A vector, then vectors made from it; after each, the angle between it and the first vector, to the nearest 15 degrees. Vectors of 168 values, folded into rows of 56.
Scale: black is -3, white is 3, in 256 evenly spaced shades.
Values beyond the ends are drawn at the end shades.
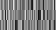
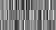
60 degrees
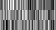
75 degrees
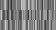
105 degrees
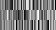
105 degrees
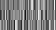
150 degrees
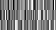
165 degrees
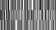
135 degrees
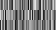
45 degrees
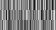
120 degrees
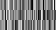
30 degrees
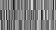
150 degrees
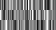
105 degrees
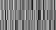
15 degrees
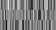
45 degrees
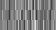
90 degrees
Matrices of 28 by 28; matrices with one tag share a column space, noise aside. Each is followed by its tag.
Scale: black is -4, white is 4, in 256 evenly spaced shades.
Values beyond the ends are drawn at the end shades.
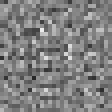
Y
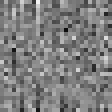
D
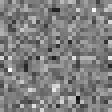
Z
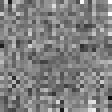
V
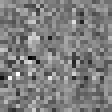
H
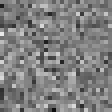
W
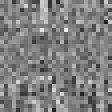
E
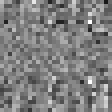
E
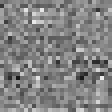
H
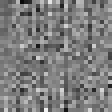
V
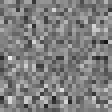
Z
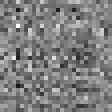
Y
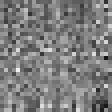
D
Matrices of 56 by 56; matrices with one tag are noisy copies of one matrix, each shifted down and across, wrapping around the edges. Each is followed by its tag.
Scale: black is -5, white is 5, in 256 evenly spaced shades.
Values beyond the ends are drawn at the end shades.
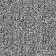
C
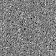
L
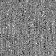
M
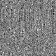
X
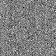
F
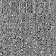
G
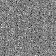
C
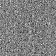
L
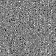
L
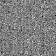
C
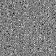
L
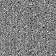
F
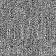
G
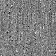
X
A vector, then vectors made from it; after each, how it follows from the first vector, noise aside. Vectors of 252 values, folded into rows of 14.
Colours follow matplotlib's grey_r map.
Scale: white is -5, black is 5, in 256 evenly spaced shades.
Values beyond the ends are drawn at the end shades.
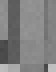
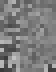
sign-scrambled.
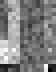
negated, scaled up.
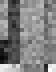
scaled up.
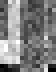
negated, scaled up.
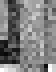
scaled up.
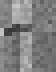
wrapped around, negated.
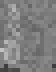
negated, partly zeroed.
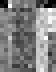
reversed, negated, scaled up.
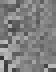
sign-scrambled.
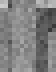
reversed.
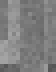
negated, shrunk.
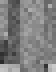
copied.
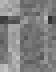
wrapped around, negated.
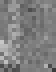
negated, partly zeroed.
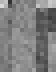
reversed.
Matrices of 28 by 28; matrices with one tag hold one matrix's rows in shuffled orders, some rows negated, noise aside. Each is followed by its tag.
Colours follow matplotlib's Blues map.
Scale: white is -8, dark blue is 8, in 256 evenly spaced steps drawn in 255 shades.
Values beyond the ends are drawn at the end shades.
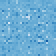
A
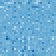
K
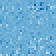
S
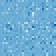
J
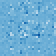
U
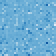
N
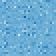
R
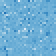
R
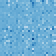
J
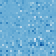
S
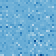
S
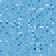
S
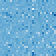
J
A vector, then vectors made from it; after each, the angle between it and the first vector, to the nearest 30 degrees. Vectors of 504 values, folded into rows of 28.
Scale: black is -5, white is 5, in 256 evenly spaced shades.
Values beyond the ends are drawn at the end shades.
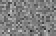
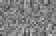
90 degrees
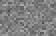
60 degrees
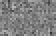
90 degrees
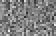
60 degrees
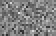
120 degrees
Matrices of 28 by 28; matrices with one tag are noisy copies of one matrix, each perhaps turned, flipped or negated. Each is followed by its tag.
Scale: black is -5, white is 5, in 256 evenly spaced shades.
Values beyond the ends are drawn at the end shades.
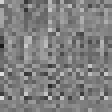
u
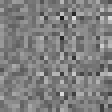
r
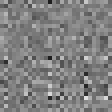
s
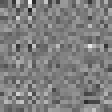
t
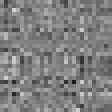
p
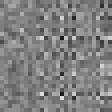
r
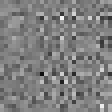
r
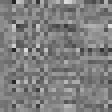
u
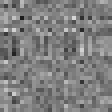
p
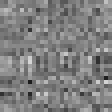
p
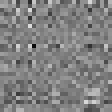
t
